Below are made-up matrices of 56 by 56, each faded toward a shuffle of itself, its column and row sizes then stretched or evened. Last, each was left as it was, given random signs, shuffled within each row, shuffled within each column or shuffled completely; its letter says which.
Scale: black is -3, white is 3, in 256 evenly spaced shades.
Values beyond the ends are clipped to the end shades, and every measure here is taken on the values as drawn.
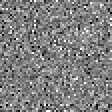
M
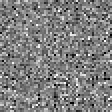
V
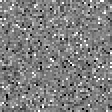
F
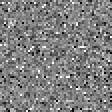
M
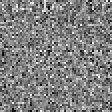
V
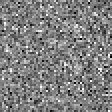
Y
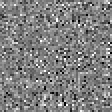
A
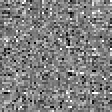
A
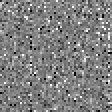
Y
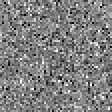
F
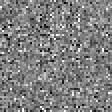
A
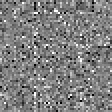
A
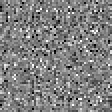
A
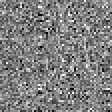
A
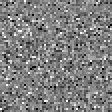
M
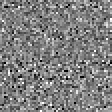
M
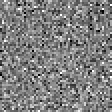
Y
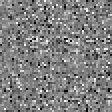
A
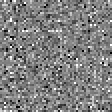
V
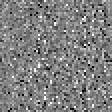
Y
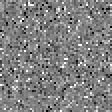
F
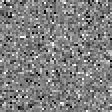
M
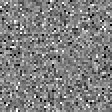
F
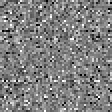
V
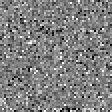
M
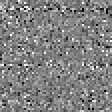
V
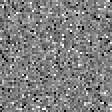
F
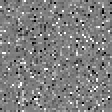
Y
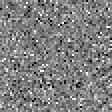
F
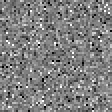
F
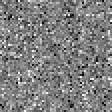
Y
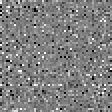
A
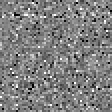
A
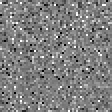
M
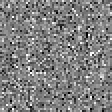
Y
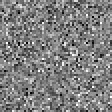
V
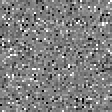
M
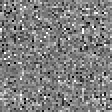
V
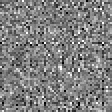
A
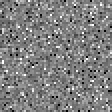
F
